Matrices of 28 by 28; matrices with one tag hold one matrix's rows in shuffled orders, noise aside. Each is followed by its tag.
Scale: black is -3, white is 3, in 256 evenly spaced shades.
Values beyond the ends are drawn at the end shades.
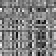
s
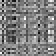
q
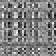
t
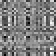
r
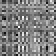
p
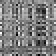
s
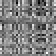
s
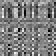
t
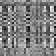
r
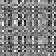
t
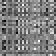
p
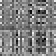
s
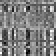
r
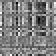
s
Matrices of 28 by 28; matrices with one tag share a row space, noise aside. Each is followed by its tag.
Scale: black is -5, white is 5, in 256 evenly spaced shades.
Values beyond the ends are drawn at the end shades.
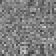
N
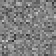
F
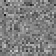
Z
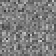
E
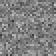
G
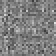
G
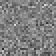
N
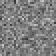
N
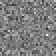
Z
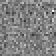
Z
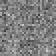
Z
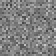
E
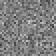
N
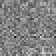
N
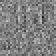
E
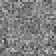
Z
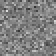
F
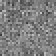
Z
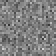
E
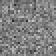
G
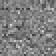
F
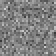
G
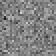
Z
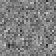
Z
